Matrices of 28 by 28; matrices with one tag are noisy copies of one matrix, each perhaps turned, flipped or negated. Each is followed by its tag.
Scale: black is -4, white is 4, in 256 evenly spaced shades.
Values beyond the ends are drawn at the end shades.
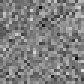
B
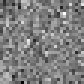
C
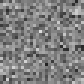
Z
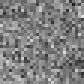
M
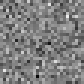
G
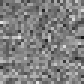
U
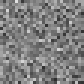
B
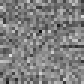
U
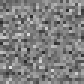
Z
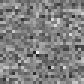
Z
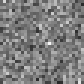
C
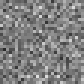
G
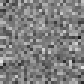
U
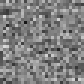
Z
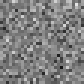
B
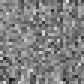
U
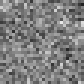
C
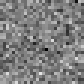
C
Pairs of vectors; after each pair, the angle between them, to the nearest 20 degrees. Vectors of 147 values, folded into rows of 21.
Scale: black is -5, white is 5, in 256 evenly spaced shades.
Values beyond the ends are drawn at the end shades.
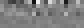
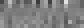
120 degrees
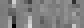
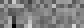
40 degrees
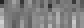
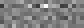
100 degrees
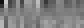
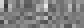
120 degrees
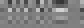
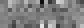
120 degrees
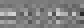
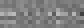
20 degrees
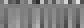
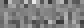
120 degrees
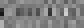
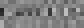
20 degrees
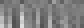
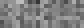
120 degrees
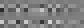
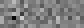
60 degrees
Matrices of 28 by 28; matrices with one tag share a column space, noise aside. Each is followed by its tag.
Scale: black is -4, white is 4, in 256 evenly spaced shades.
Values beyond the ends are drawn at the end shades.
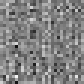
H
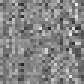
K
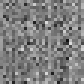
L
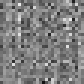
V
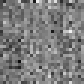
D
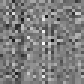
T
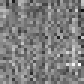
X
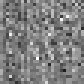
K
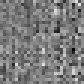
X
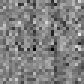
L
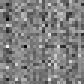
V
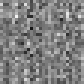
K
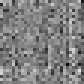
X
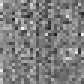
K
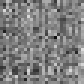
X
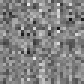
K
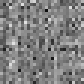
L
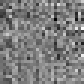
K
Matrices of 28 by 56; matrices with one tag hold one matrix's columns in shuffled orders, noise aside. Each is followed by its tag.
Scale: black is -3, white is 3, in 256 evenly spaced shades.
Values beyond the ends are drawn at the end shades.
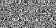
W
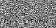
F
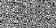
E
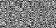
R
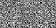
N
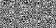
E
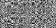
E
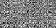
N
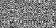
F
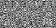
R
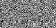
F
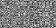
R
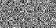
W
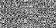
E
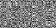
R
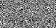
F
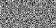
E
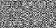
R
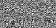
F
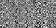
N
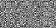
R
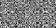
N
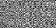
R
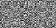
R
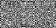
R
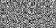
E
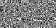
W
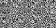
E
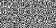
E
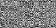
R
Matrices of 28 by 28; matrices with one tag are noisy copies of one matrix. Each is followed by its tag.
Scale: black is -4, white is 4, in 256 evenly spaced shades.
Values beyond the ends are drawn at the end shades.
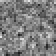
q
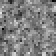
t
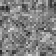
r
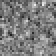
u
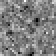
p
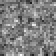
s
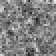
p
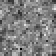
t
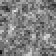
r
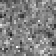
u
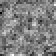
s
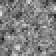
t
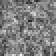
s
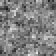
r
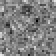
p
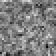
q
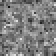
s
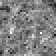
r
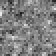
t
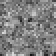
s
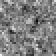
p
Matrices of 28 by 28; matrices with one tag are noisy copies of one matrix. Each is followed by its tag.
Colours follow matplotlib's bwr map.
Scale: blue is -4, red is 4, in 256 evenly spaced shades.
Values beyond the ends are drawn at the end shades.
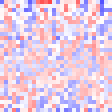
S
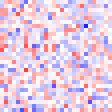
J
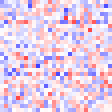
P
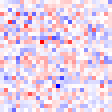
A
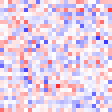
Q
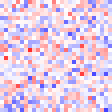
J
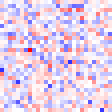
Q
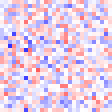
Q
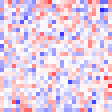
S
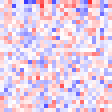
S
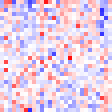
S
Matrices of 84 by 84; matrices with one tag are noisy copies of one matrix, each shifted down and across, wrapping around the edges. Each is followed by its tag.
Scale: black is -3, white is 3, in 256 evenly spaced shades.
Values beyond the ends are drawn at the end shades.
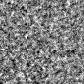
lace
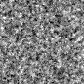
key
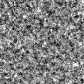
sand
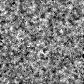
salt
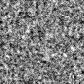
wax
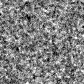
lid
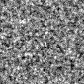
sand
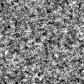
salt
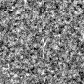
key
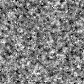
salt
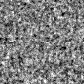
wax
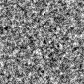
lace
